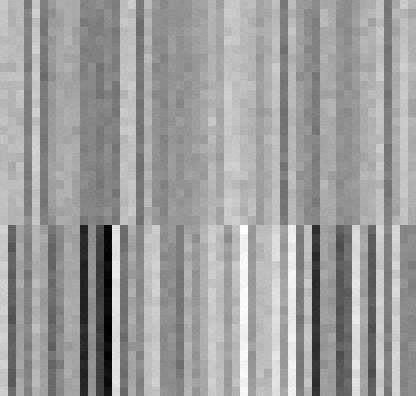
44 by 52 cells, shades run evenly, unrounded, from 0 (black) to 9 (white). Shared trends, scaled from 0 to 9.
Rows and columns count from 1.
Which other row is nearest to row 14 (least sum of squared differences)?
22
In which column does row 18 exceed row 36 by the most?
14
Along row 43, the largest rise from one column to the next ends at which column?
15
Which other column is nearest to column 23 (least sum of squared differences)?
38
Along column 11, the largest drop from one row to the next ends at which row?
26
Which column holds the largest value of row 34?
31
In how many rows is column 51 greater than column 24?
25
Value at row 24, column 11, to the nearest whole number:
5
